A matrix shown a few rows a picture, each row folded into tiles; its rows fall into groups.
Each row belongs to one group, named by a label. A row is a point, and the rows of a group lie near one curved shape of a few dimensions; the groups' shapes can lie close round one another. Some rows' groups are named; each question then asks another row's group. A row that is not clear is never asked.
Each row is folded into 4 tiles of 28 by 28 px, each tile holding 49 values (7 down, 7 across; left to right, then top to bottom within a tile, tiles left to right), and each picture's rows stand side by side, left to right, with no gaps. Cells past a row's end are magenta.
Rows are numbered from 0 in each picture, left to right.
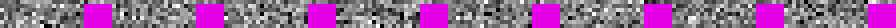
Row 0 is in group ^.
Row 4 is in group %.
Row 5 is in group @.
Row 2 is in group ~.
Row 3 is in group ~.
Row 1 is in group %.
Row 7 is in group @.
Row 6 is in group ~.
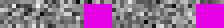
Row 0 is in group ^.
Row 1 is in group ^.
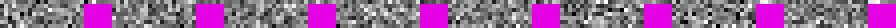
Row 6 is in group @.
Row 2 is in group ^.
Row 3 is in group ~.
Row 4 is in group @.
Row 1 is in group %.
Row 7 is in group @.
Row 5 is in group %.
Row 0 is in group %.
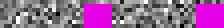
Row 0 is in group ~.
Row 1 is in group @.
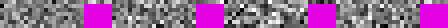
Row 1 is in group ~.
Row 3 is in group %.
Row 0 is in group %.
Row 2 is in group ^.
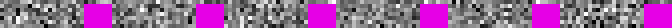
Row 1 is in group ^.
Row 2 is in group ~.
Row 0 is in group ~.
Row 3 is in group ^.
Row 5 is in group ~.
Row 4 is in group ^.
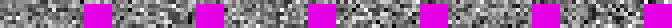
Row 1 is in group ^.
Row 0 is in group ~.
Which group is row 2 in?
%
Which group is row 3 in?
^
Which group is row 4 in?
@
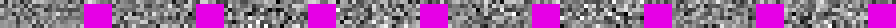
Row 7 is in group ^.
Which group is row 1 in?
@
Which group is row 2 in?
~
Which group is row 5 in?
~
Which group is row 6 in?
^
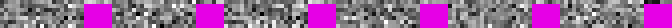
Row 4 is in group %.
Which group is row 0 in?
~
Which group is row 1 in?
^
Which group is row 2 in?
~
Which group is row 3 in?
~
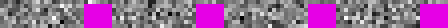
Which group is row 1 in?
~
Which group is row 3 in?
%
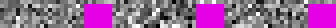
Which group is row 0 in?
~
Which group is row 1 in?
^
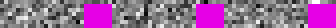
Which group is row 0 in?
^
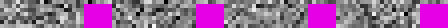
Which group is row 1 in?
%
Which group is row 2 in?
@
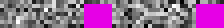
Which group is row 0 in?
~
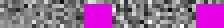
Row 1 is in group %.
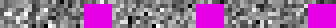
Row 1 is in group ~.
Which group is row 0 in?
^
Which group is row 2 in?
^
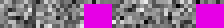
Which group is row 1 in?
@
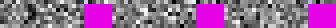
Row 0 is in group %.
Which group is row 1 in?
%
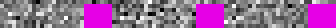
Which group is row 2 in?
@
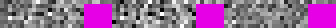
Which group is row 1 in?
%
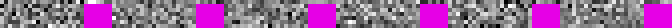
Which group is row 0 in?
@
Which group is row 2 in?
@
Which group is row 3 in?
~
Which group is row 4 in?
%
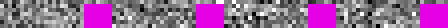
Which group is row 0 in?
%
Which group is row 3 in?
^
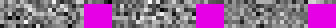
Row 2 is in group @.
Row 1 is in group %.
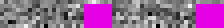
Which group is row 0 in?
@
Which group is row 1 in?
~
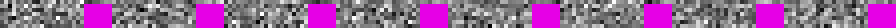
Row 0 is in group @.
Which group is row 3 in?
~
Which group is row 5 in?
@
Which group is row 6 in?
@
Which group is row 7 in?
^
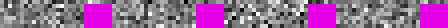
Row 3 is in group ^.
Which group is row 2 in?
^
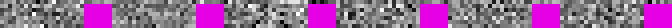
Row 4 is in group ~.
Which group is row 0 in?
@
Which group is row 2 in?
^
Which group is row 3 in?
%
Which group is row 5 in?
%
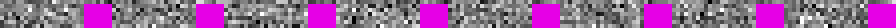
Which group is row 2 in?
~
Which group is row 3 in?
~
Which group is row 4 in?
@
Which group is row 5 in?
%
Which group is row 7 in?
~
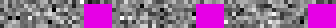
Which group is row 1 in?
%
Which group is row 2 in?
^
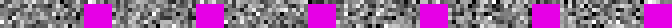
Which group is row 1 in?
^
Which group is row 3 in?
^
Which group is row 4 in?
%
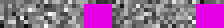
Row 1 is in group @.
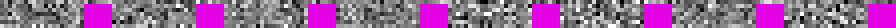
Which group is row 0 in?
%
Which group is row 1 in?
@
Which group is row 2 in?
%
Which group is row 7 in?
~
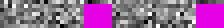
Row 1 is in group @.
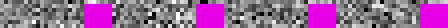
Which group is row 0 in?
@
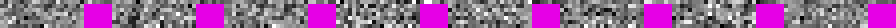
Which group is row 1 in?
^
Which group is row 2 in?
^
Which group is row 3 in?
@
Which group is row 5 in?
~
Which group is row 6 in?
~
